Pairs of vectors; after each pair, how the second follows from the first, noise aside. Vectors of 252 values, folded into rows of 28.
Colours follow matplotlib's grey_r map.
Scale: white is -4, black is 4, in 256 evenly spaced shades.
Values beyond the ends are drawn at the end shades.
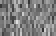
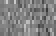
wrapped around, partly zeroed.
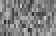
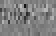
wrapped around, partly zeroed.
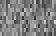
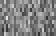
wrapped around.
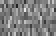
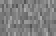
shrunk.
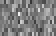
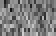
wrapped around, negated.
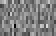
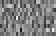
wrapped around.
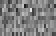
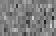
wrapped around, partly zeroed.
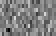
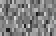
copied.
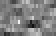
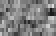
wrapped around.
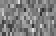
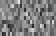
copied.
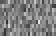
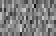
wrapped around, negated.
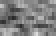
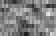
wrapped around.
